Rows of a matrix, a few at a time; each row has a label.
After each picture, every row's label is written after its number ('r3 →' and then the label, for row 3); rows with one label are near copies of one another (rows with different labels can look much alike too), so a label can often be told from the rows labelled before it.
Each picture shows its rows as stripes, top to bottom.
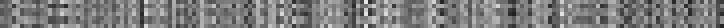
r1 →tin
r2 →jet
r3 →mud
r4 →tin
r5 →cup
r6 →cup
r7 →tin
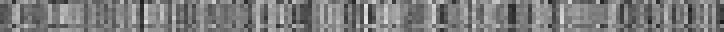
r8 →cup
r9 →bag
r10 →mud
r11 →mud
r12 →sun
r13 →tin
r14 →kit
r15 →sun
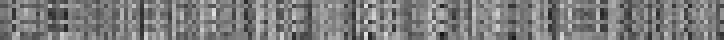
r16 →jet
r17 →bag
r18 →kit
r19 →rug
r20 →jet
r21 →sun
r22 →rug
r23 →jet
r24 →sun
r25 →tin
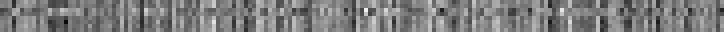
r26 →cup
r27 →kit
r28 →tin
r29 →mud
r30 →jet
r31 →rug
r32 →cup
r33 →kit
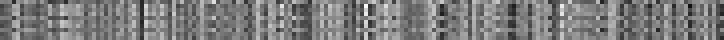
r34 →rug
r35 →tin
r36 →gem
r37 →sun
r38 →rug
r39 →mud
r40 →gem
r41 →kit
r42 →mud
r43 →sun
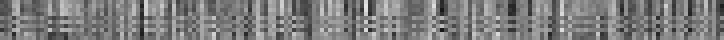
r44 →tin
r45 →sun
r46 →bag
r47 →mud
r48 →kit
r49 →sun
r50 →kit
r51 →mud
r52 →kit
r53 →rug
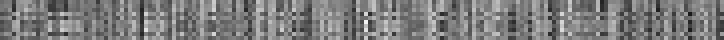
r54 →jet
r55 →rug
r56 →kit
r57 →mud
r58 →rug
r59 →bag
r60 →mud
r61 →tin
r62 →rug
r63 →bag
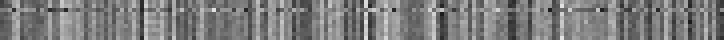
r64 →gem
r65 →mud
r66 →rug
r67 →sun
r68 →tin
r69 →mud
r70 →sun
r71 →bag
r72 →sun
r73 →sun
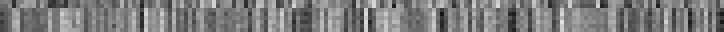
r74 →jet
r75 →jet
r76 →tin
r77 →gem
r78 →gem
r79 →gem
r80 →mud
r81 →gem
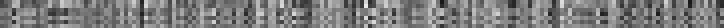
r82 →gem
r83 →tin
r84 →rug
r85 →kit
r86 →tin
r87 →jet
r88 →mud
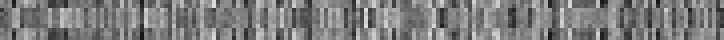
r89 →kit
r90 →rug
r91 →gem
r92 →sun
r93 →tin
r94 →tin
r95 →sun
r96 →cup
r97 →cup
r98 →kit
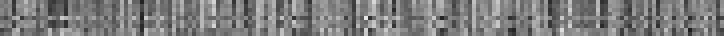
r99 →kit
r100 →jet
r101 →rug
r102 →cup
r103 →sun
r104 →jet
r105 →rug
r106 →mud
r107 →tin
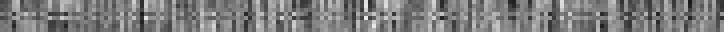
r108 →mud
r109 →tin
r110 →sun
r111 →cup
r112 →tin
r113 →kit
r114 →jet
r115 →jet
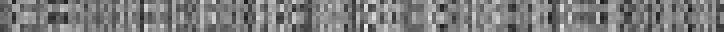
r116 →jet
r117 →tin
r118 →tin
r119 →cup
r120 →jet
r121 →jet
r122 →sun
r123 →tin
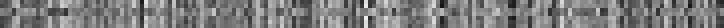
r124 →gem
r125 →bag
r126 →rug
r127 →rug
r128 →mud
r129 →bag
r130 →tin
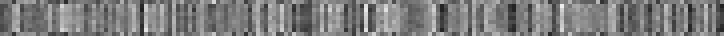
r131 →rug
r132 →gem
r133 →mud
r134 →mud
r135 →bag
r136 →sun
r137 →gem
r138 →gem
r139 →jet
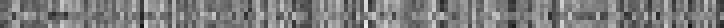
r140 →sun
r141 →sun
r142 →sun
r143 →cup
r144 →cup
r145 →sun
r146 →gem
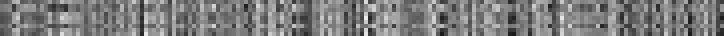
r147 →sun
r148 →jet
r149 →jet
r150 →bag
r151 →mud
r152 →mud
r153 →kit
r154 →mud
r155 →gem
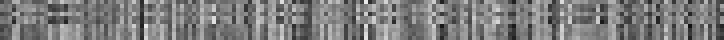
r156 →tin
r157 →cup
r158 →jet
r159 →mud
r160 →kit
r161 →rug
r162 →gem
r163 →gem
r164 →bag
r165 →gem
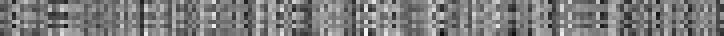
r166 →cup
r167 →gem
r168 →tin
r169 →kit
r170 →kit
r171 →mud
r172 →rug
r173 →tin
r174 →tin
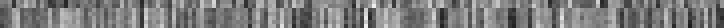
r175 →rug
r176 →jet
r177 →gem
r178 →sun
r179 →sun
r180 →gem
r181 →tin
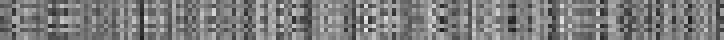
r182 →kit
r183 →gem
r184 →kit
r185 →kit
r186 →tin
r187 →mud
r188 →jet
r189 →bag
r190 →kit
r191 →kit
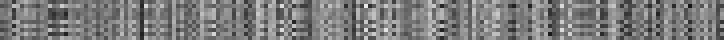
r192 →kit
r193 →tin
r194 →kit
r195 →cup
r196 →jet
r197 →gem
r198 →cup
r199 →tin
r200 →cup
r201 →gem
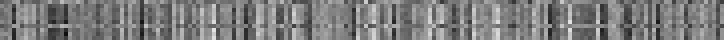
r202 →tin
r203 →rug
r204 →jet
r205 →jet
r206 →cup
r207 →rug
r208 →tin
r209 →rug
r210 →rug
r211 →kit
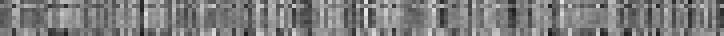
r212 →mud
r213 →kit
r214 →sun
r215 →tin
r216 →bag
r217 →tin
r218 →gem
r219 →rug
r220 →cup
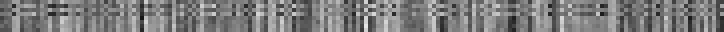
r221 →tin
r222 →jet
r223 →gem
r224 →jet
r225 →gem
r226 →tin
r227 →sun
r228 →sun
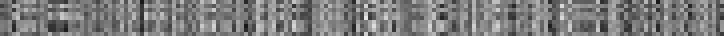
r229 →cup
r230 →gem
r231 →kit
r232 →mud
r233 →sun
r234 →jet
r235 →jet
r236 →cup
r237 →bag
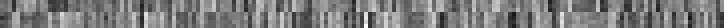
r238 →jet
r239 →cup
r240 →cup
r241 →tin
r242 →bag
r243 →sun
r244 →tin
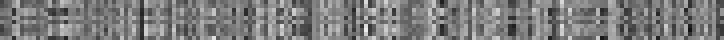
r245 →mud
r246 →mud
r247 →jet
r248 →cup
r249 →bag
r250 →kit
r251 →gem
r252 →bag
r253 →mud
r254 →rug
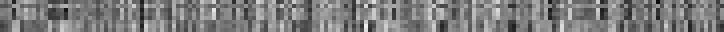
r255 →kit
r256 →bag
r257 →rug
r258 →rug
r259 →cup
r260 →mud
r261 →gem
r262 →mud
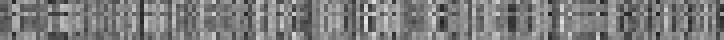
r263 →jet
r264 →sun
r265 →sun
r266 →cup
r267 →sun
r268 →sun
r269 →sun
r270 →mud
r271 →jet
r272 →cup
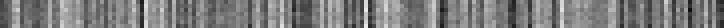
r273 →gem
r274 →tin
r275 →mud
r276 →bag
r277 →mud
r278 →gem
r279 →tin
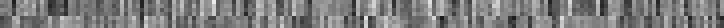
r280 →rug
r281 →jet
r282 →rug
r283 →jet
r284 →gem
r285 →mud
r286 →tin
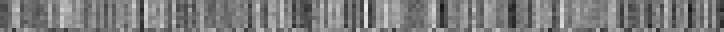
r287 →gem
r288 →bag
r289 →mud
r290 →mud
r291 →tin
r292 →sun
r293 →sun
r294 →kit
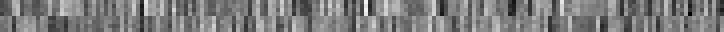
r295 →tin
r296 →mud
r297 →sun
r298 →mud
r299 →rug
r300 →cup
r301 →jet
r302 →cup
